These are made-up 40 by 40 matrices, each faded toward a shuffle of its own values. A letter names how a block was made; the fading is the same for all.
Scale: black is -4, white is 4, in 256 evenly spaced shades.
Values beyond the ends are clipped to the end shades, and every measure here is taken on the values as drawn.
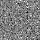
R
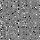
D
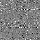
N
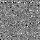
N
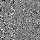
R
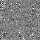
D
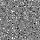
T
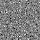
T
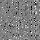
D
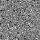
T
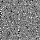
R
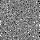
R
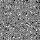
D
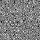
T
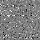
N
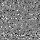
N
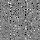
D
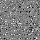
N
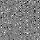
D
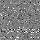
N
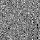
R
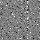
D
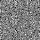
R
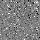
D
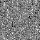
R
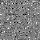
N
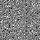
R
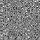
T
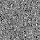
T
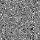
R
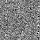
R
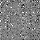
D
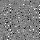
D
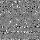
N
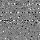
N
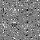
D
